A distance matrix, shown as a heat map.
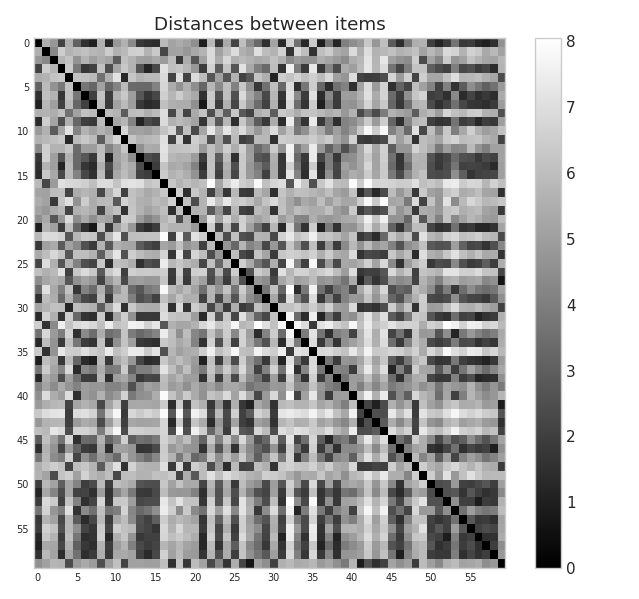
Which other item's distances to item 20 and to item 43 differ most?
22
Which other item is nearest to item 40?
5
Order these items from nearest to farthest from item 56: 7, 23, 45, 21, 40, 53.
21, 7, 23, 45, 53, 40
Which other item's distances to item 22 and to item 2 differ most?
18
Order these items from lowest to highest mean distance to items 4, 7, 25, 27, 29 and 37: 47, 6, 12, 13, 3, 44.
13, 6, 3, 47, 12, 44
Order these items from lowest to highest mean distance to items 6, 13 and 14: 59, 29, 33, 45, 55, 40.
55, 29, 45, 33, 40, 59
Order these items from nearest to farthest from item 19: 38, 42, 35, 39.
42, 39, 38, 35
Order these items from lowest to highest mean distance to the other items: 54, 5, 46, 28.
46, 54, 5, 28
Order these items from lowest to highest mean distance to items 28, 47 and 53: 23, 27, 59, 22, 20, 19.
20, 23, 27, 59, 19, 22
